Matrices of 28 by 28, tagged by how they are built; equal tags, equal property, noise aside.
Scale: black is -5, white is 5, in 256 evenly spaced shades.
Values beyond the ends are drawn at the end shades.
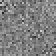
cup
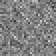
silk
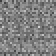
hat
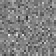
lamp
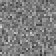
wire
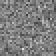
wire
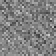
silk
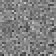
lamp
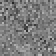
cup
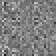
lamp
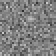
wire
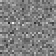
lamp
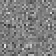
lamp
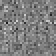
lamp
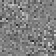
cup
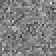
wire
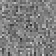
lamp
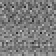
hat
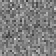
hat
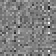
lamp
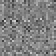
lamp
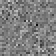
cup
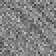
silk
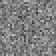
wire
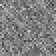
silk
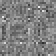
lamp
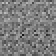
hat
